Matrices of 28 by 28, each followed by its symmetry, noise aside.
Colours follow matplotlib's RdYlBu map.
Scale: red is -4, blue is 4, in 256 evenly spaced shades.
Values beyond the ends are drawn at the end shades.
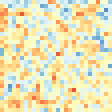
antisymmetric.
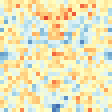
mirrored left to right.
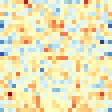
mirrored left to right.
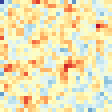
symmetric.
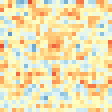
mirrored left to right.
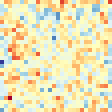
antisymmetric.
